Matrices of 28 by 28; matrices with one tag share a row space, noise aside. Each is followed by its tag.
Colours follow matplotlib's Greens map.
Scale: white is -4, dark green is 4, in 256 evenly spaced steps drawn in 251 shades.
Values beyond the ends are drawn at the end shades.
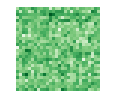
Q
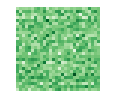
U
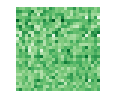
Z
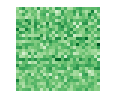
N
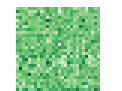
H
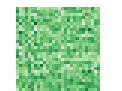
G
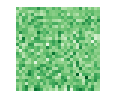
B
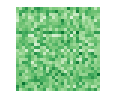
B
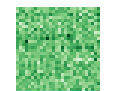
N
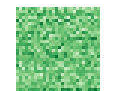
U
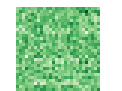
Z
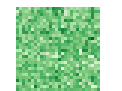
Q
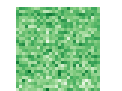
H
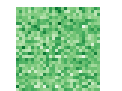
U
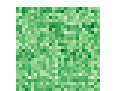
Q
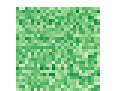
N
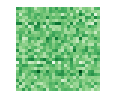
B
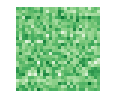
H
